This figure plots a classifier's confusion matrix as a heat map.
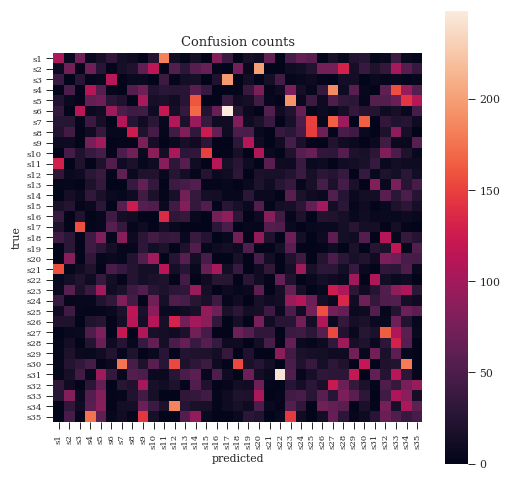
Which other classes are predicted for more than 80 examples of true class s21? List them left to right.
s1, s11, s16, s24
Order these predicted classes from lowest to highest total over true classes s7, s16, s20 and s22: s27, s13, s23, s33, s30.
s23, s33, s13, s30, s27
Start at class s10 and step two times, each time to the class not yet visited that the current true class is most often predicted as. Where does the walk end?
s8
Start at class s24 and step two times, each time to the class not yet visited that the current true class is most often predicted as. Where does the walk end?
s33
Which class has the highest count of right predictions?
s27
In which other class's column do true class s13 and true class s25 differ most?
s26
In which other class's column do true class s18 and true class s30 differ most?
s34
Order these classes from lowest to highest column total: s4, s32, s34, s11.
s11, s4, s32, s34
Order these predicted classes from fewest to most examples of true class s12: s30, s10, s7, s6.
s6, s10, s30, s7
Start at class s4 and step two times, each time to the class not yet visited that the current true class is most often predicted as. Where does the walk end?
s32
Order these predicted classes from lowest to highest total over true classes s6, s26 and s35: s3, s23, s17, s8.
s3, s8, s23, s17
